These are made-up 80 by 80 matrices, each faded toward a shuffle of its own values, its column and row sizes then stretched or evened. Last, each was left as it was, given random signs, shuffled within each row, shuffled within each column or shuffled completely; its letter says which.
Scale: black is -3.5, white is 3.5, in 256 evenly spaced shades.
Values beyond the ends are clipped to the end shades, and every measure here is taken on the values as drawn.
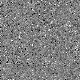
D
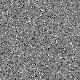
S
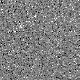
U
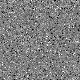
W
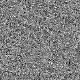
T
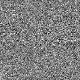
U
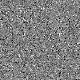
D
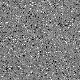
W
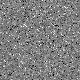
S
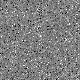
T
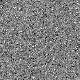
T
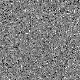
D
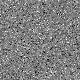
S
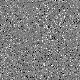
U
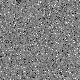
S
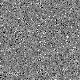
D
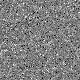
S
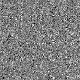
U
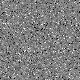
W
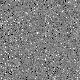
T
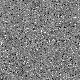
S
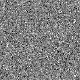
D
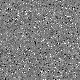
S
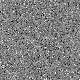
S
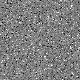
T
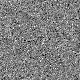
S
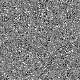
T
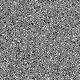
S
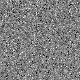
T
